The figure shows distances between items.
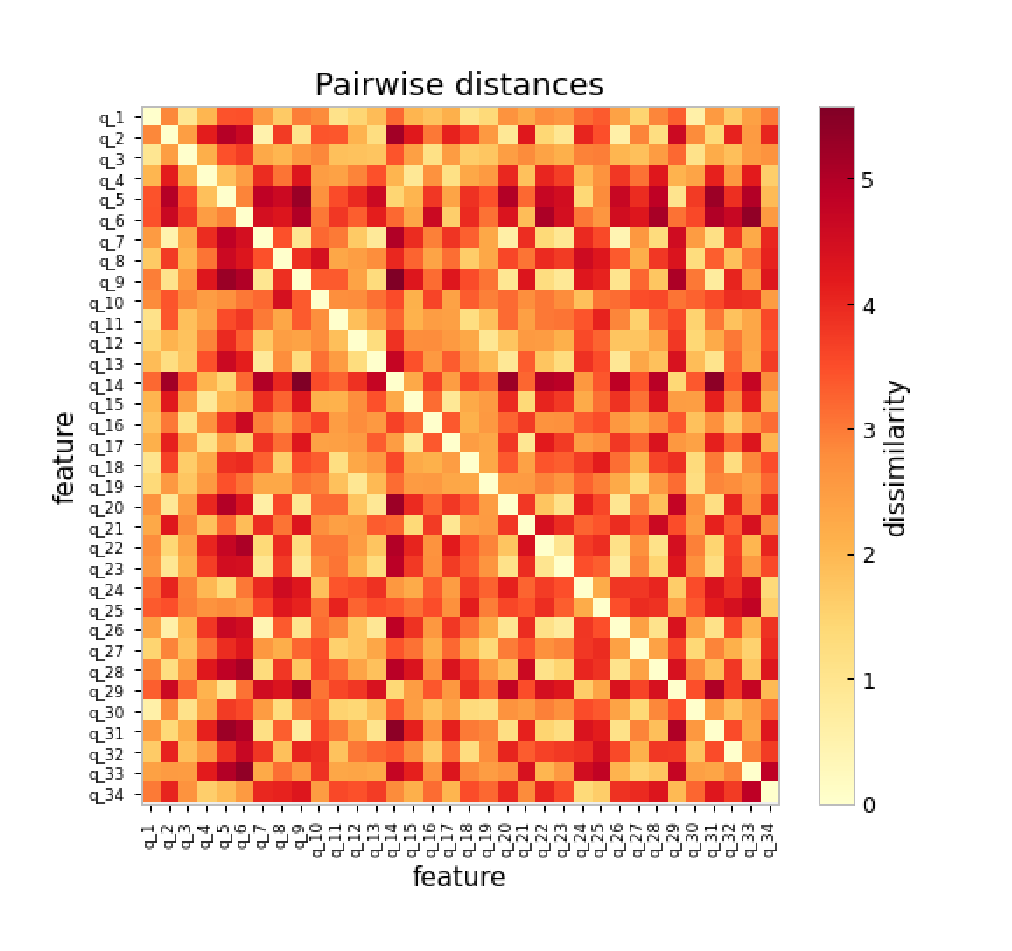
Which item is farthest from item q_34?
q_33
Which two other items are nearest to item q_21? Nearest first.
q_17, q_15
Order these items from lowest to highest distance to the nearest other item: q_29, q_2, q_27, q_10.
q_2, q_29, q_27, q_10
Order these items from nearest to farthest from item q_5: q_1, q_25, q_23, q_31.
q_25, q_1, q_23, q_31
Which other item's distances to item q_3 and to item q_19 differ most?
q_16
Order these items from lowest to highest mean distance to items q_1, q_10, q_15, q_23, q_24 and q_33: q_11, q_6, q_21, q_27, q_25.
q_11, q_27, q_21, q_25, q_6
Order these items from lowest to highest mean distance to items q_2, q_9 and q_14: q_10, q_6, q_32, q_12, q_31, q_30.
q_31, q_12, q_30, q_10, q_32, q_6
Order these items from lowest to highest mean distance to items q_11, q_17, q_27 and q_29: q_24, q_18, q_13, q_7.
q_18, q_24, q_13, q_7
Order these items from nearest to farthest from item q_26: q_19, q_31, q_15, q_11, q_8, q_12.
q_31, q_12, q_19, q_11, q_8, q_15
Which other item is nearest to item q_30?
q_1
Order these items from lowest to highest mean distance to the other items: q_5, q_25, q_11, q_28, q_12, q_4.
q_12, q_11, q_4, q_28, q_25, q_5
